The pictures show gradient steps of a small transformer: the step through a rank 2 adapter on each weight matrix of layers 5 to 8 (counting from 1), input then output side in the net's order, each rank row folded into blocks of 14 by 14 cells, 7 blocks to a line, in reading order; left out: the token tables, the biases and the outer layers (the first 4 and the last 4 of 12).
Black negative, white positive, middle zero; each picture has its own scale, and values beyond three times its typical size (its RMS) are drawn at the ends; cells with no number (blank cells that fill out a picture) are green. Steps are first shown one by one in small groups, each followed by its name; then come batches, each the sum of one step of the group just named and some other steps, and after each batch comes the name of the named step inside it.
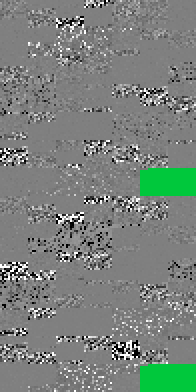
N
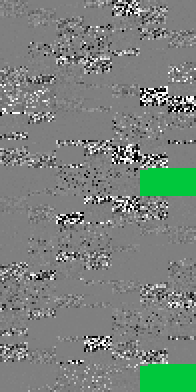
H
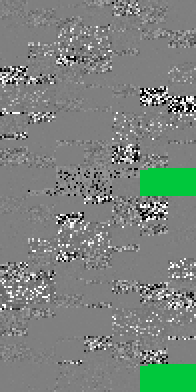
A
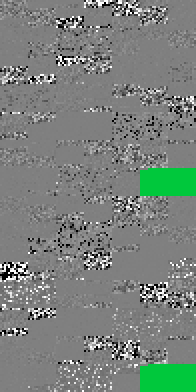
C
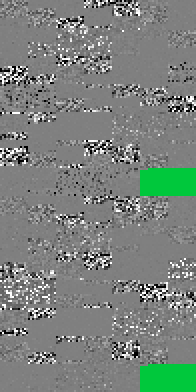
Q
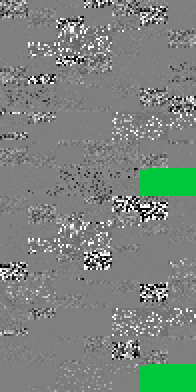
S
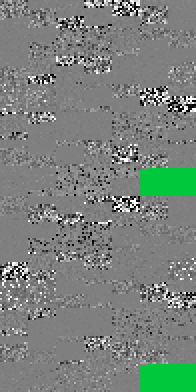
H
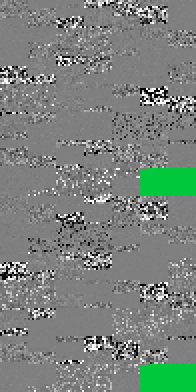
C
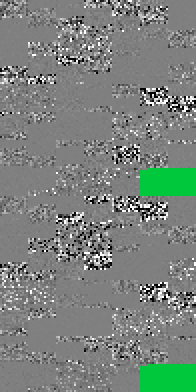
S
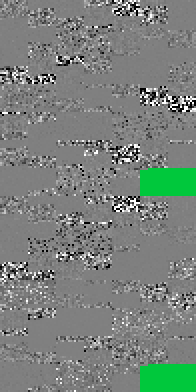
Q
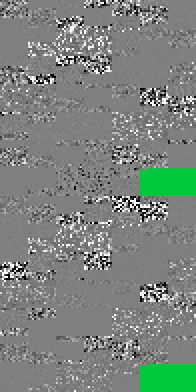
S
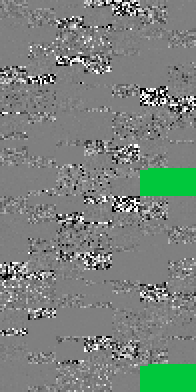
C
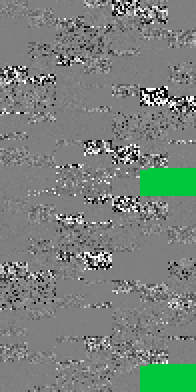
H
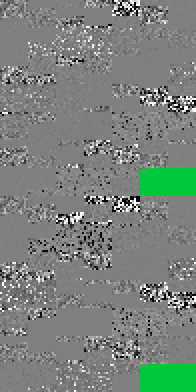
N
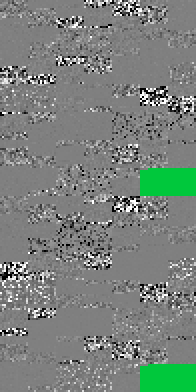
C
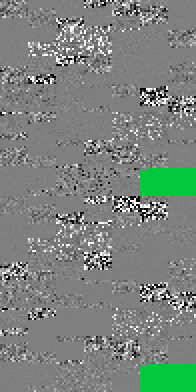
S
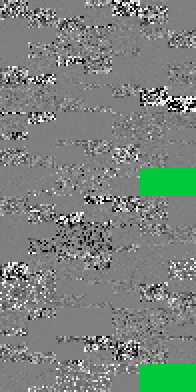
N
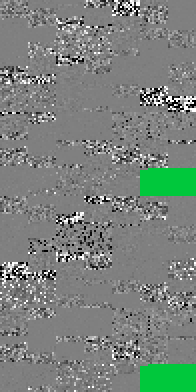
N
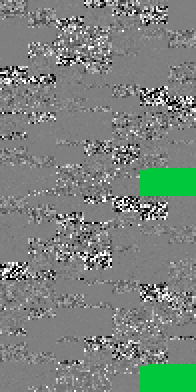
S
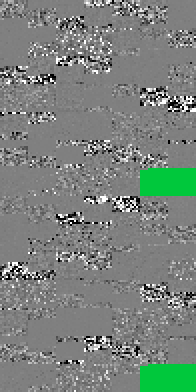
H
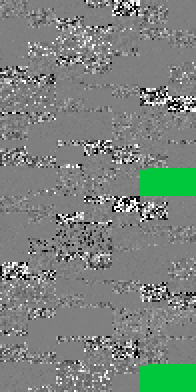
N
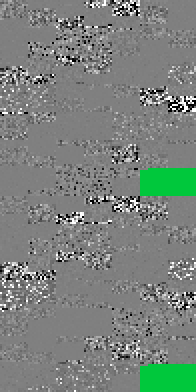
A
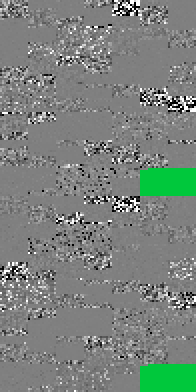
Q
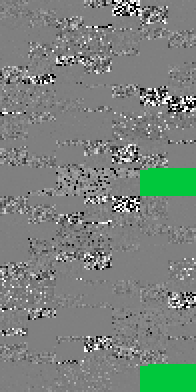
H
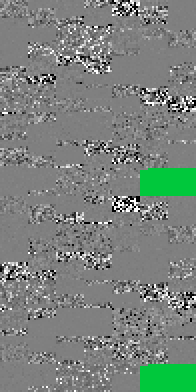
Q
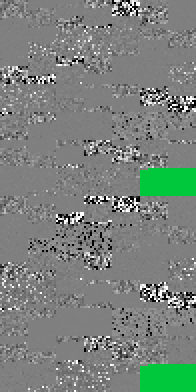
H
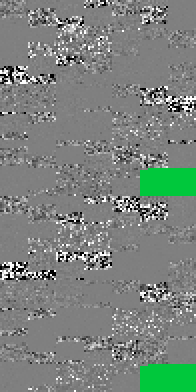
S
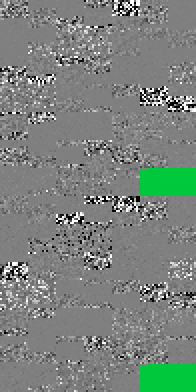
Q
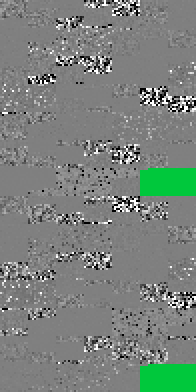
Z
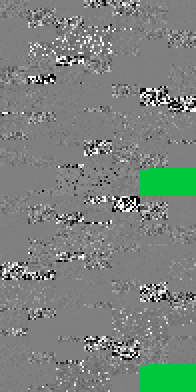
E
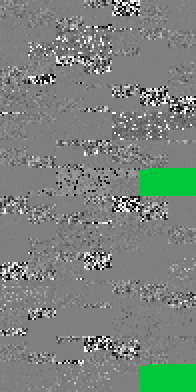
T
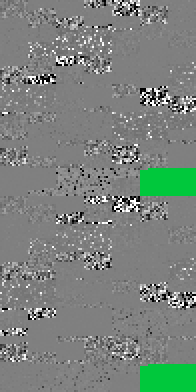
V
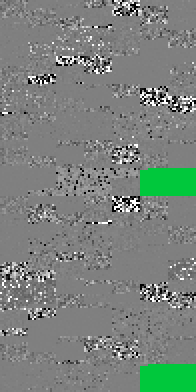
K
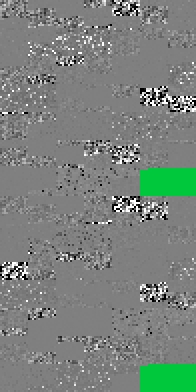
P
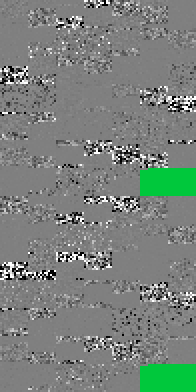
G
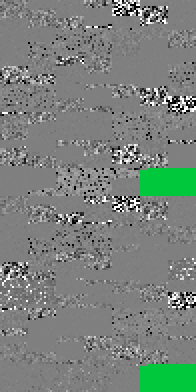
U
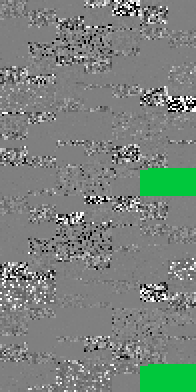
U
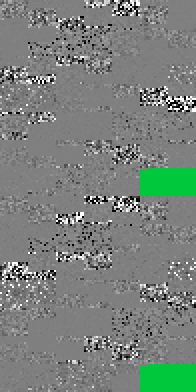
G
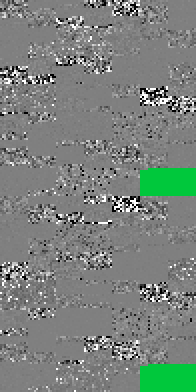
K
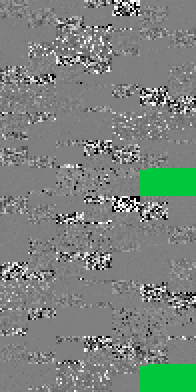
T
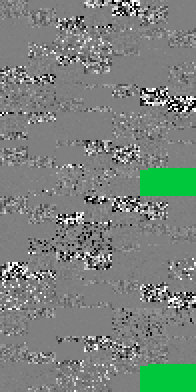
T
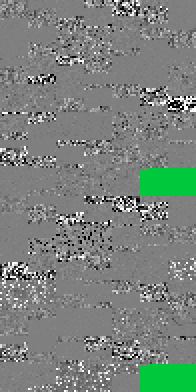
E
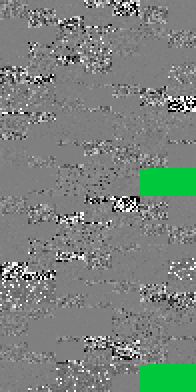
E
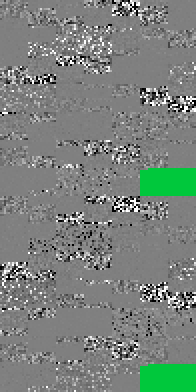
V
